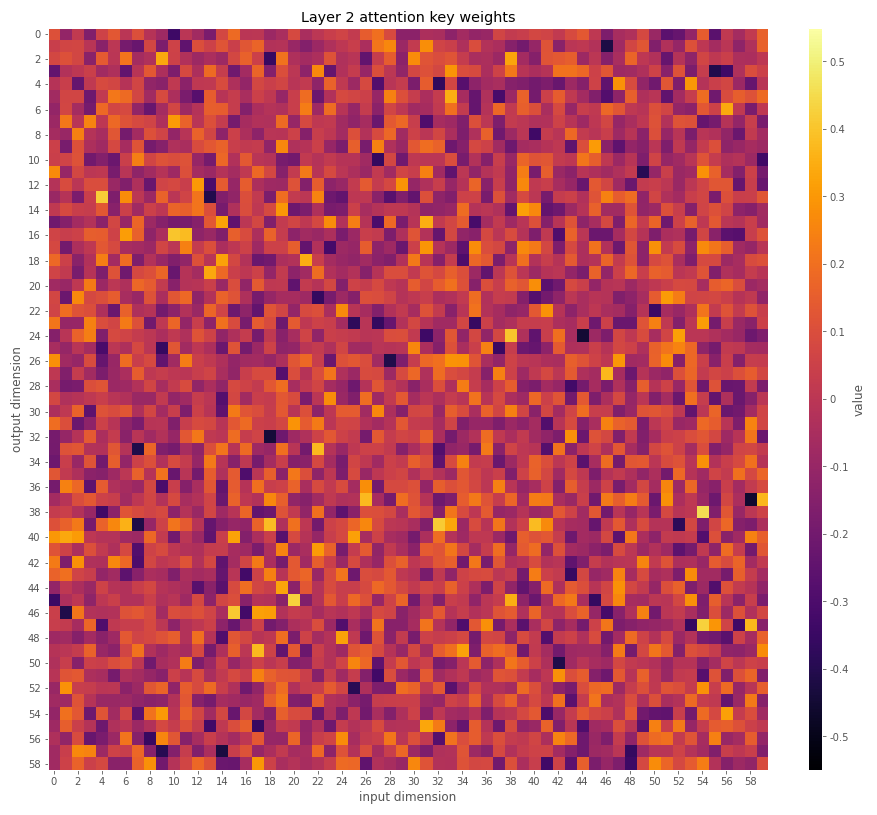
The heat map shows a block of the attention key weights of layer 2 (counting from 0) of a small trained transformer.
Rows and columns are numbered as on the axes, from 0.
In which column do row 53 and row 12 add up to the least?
13
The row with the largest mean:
39
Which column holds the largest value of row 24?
38
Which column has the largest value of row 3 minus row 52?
33
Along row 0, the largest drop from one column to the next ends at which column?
55
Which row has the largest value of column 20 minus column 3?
45
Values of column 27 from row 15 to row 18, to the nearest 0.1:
-0.3 0 -0.1 -0.1
